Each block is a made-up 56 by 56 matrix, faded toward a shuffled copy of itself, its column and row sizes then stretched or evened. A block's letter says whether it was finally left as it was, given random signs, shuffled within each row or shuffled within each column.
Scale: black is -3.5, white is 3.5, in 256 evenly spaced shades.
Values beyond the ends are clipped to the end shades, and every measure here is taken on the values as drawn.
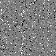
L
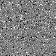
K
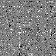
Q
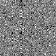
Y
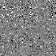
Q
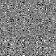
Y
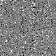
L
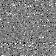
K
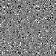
Y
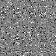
Y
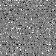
K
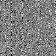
L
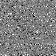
K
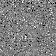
K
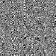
Y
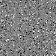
L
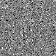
L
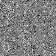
L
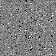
L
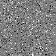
L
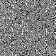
L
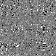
Q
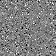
L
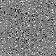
L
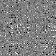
Y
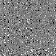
Y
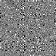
Y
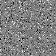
L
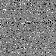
K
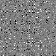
Y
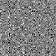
Y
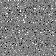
K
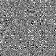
Y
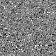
K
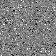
K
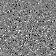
K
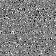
K
